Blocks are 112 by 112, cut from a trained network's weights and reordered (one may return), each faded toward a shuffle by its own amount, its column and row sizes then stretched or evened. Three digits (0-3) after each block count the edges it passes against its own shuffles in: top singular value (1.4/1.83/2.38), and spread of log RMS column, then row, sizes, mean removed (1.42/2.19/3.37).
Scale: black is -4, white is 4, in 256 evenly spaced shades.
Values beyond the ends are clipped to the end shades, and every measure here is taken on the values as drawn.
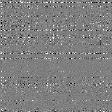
2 2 3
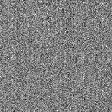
2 1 0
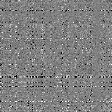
3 2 2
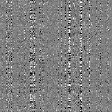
3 3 0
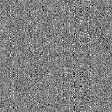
2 2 1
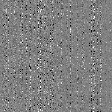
0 3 0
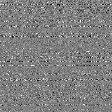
1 0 3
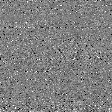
0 0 2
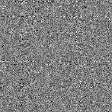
0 2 2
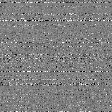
2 0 3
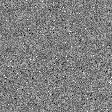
0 0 1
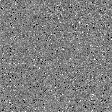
1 1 1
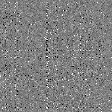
2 2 1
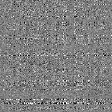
2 2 3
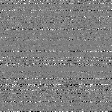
1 0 3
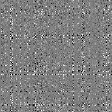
2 3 2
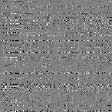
3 2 3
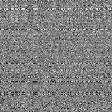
3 0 2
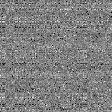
3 1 1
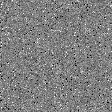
0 1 0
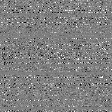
0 1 3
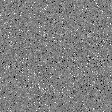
0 1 0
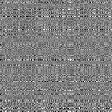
3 0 3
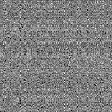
3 2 0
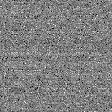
2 0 0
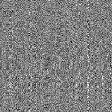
3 2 1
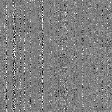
2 3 0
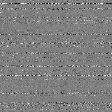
2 0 3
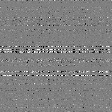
3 1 3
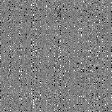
1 3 1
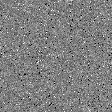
0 1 0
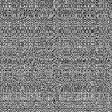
3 2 1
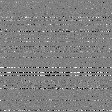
3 0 3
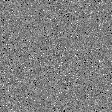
0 1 0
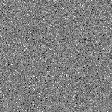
2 0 0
